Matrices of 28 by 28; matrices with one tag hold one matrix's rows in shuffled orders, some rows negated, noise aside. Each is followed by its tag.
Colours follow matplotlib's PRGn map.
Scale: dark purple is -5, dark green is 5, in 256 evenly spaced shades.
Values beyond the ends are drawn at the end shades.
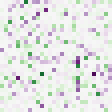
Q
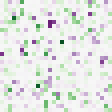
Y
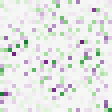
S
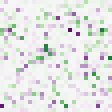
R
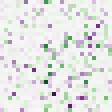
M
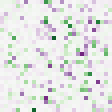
M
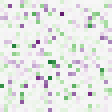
Y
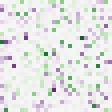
S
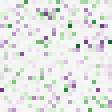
R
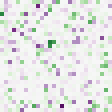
Y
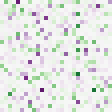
Q
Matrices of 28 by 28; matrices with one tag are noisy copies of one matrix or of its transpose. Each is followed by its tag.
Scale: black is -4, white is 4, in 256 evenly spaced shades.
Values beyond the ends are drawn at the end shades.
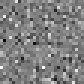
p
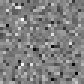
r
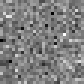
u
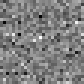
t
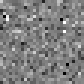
r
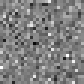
p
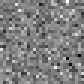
p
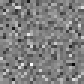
r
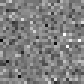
u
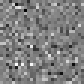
r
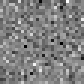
u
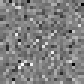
r
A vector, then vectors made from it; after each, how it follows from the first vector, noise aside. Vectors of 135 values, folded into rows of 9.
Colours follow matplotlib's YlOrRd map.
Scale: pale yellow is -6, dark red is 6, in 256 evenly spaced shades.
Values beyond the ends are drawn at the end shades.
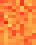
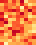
scaled up.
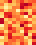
wrapped around, negated, scaled up.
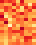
scaled up.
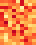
scaled up.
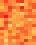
sign-scrambled.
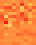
partly zeroed.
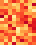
wrapped around, negated, scaled up.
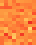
reversed, partly zeroed.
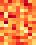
wrapped around, negated, scaled up.
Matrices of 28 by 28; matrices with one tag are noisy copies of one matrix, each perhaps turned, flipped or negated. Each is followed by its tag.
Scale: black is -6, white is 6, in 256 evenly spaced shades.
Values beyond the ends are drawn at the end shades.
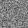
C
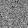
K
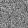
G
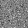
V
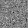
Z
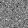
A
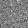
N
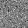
K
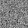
Z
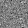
V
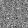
G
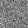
Z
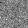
A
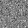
C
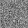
Z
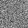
K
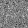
N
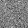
G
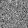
N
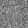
N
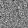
V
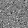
V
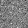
N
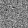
Z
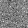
N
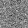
N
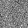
K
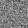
V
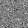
G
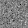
Z
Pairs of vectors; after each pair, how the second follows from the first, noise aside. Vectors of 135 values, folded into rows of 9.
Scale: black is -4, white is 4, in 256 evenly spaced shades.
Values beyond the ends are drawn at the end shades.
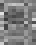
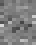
reversed, partly zeroed.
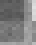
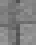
wrapped around, negated, shrunk.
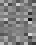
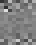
reversed, partly zeroed.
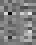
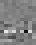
reversed, partly zeroed.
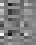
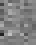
negated, shrunk.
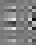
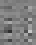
wrapped around, negated, shrunk.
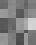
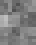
reversed, shrunk.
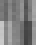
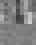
wrapped around, partly zeroed.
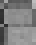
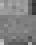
reversed, partly zeroed.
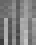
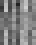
wrapped around.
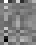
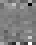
reversed, partly zeroed.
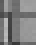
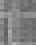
negated, shrunk.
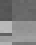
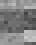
wrapped around.
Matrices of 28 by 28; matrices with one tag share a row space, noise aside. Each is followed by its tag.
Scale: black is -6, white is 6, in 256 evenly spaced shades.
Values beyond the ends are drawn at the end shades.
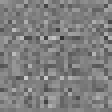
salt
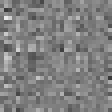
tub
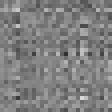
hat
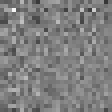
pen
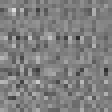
pen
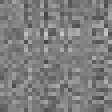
salt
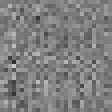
pen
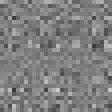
salt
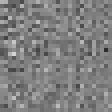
pen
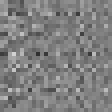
pen
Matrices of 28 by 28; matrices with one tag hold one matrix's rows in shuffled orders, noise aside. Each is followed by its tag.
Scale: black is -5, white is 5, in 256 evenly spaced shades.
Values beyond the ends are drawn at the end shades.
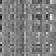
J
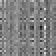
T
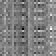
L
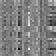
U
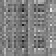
L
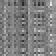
L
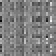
J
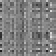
J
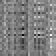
L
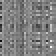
J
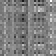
L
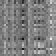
L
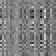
T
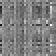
J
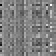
J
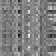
U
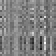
T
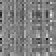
J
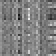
U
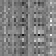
L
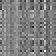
T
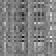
L
